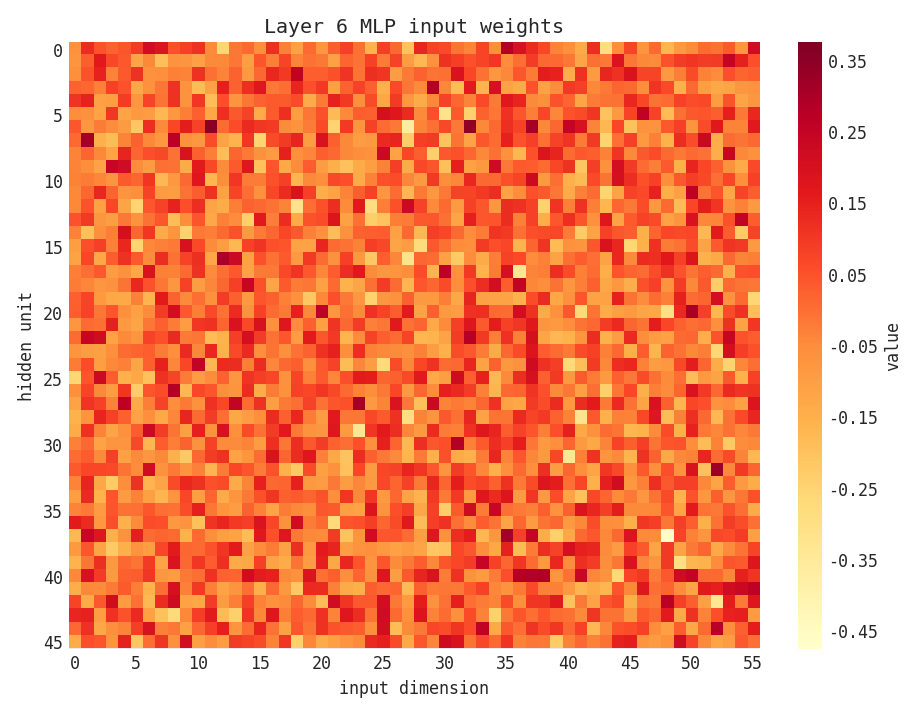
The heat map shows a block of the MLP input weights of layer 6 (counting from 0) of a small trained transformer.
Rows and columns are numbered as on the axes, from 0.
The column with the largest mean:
37
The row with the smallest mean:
19
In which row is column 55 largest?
41
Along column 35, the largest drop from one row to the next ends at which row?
1
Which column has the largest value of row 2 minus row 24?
25
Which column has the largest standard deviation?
52
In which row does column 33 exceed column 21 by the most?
39
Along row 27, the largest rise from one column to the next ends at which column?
29
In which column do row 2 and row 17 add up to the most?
18
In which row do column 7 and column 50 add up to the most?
20
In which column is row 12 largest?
27
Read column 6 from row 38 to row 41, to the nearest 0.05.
-0.1 0.1 0.1 -0.15
